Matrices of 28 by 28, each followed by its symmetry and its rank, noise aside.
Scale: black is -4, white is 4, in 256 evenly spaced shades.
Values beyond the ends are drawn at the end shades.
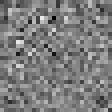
symmetric, rank eight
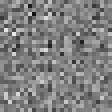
antisymmetric, rank six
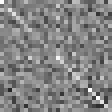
symmetric, rank six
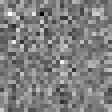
no symmetry, rank seven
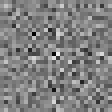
symmetric, rank seven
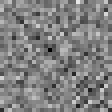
symmetric, rank eight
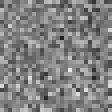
no symmetry, rank eight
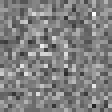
no symmetry, rank eight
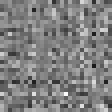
antisymmetric, rank six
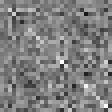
symmetric, rank six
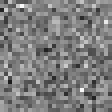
no symmetry, rank seven
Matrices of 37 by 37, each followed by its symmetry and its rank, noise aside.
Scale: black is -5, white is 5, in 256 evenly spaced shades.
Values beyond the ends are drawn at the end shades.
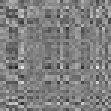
no symmetry, rank two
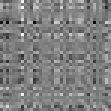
antisymmetric, rank two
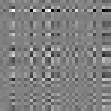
no symmetry, rank one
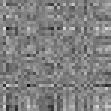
no symmetry, rank two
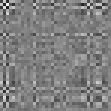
symmetric, rank one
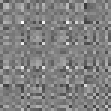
symmetric, rank two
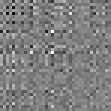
symmetric, rank two
